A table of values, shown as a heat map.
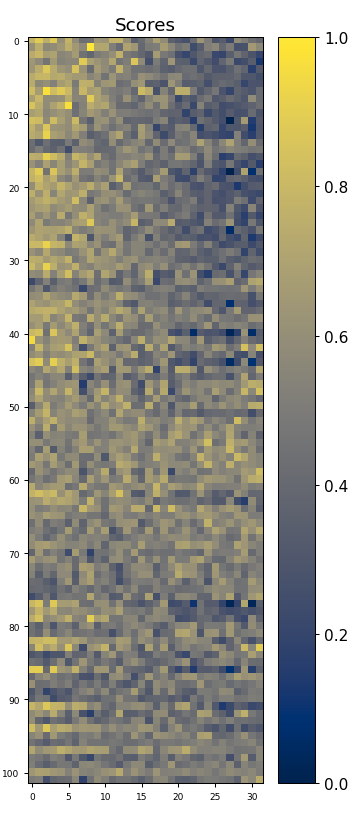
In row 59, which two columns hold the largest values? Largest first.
31, 10
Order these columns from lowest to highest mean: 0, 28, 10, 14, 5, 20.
28, 20, 14, 10, 5, 0
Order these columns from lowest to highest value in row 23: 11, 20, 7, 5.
20, 11, 7, 5
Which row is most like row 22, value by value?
4
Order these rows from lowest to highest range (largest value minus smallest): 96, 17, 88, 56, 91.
96, 88, 56, 17, 91
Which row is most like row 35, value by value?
51
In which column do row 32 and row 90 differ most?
5
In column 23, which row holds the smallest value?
12
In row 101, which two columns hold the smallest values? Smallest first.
7, 2
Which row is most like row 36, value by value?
26
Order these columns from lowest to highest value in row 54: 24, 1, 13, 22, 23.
1, 22, 23, 13, 24
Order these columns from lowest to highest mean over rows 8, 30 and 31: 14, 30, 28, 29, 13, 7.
29, 28, 30, 14, 7, 13
